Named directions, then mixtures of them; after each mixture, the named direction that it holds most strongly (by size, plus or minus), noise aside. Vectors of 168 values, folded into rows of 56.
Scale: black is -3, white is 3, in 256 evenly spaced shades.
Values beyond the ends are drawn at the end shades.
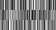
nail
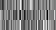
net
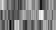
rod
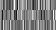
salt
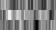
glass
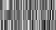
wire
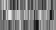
glass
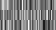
wire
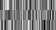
wire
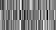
net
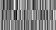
salt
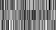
nail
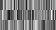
salt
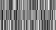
salt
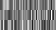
wire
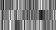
salt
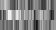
glass
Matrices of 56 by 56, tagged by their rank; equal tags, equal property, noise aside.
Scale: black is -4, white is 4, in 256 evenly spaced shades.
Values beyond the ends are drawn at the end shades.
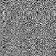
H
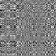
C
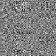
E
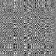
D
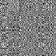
H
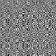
D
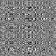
D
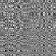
D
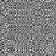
D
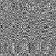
H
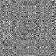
H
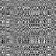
C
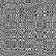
D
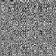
E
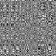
H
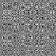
D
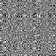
H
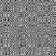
C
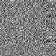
E
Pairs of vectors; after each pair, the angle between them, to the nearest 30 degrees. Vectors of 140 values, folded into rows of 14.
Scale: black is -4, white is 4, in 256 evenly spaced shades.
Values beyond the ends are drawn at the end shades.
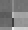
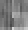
30 degrees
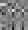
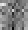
30 degrees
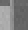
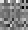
90 degrees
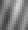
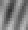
60 degrees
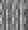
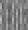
30 degrees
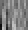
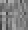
30 degrees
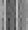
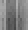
30 degrees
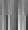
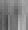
60 degrees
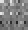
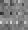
150 degrees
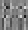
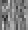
120 degrees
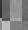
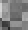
150 degrees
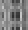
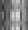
150 degrees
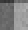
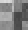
150 degrees
